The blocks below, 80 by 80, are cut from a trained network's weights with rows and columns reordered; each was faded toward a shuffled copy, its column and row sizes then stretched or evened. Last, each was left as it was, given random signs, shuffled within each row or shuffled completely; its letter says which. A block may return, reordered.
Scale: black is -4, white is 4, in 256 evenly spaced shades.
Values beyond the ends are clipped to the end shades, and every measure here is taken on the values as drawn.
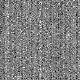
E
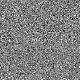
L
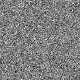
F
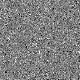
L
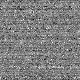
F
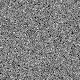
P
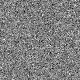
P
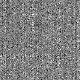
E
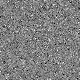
P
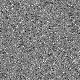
P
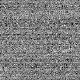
E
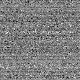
F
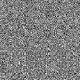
E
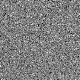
F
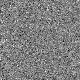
P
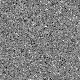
P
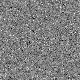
P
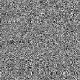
E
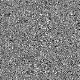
L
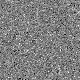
P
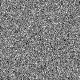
P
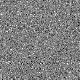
F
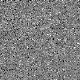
L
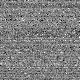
F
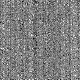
E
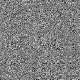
E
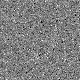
P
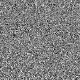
F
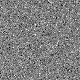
P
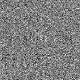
E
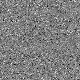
F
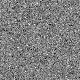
P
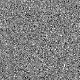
L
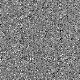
L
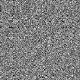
E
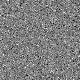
P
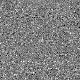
F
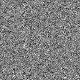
L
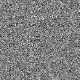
L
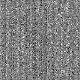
E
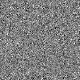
L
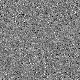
F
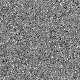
P
